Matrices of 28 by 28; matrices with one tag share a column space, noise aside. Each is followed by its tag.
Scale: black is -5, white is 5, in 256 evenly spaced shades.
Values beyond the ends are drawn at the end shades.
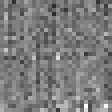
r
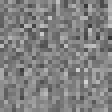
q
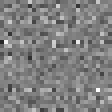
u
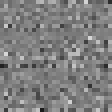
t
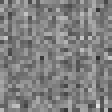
r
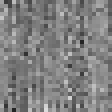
r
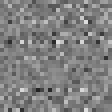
u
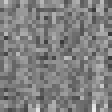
r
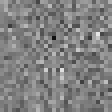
q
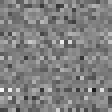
u
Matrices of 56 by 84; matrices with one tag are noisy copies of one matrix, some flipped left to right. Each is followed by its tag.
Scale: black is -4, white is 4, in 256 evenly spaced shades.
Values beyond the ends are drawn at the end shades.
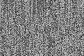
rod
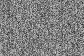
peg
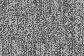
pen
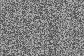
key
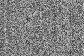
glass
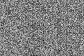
key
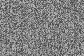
peg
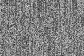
rod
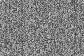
peg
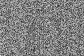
key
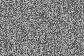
peg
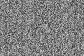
peg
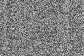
glass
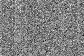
glass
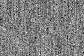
rod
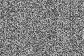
glass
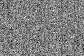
peg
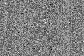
glass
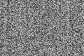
glass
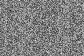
glass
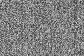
peg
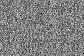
peg
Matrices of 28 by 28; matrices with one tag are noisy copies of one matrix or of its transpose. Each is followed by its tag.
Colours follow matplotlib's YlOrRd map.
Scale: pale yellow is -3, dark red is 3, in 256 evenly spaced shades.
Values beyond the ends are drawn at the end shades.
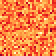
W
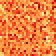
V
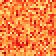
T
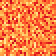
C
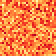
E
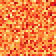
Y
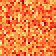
C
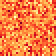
W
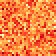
W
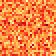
E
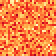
T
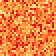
T
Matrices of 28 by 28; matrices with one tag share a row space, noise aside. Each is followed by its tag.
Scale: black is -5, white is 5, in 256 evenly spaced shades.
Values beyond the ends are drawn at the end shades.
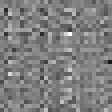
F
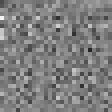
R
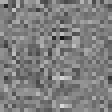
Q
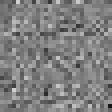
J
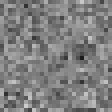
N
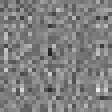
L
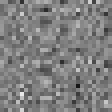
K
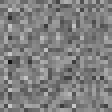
F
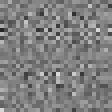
R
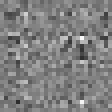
N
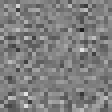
N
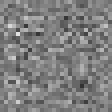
N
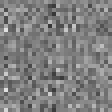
L
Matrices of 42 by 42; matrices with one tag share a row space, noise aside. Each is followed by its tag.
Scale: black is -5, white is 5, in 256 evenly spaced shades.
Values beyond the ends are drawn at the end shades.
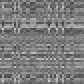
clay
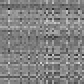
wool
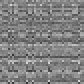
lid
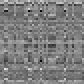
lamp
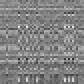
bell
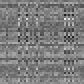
bell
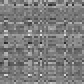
lamp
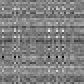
clay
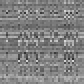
bell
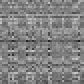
lid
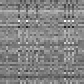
bell
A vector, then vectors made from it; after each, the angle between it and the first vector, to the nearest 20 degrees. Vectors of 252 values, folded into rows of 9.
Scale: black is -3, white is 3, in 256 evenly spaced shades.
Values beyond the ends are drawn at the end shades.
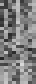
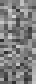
120 degrees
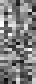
140 degrees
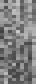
80 degrees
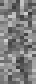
120 degrees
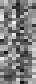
120 degrees
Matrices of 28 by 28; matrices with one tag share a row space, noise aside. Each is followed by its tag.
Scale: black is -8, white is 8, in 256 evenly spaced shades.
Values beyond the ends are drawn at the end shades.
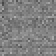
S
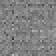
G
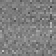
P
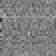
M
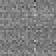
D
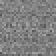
M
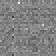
G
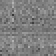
G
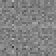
G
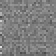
M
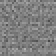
G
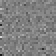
M
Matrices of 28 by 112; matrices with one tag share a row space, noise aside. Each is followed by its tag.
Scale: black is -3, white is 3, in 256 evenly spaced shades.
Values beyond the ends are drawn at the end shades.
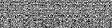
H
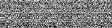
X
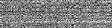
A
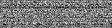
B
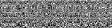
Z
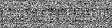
H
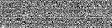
Z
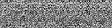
Z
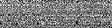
A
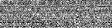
A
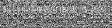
B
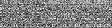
A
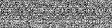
H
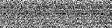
B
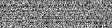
Z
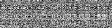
A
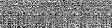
A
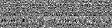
Z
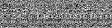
Z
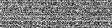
A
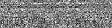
H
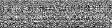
H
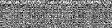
X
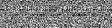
X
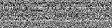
H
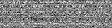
H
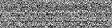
Z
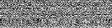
A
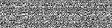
Z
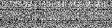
A
